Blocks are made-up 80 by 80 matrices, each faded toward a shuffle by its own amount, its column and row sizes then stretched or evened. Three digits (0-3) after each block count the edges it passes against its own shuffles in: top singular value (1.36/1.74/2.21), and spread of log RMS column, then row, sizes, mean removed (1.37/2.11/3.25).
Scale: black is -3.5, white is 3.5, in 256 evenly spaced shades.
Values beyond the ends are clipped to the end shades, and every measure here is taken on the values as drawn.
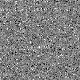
1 0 1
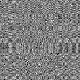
3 0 0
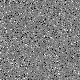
0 0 0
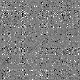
2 2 2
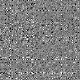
1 2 2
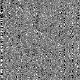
2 2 1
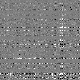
3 1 3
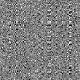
3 2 1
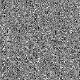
0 2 1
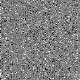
1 2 0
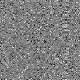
2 1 0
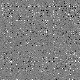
0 1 2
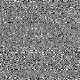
1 0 3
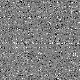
1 1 2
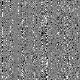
2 3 0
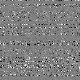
1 1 3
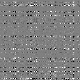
3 2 3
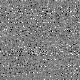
0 0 2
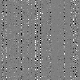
2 3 1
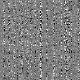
0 3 1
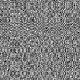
3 1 0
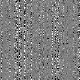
2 3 0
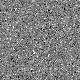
0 0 0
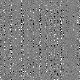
1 3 1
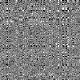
3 2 2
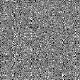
2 2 1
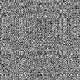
3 1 1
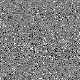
1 1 2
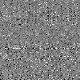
2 0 2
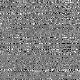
2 1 3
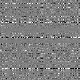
3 1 3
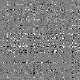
1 2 3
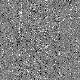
0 2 0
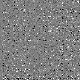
0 2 2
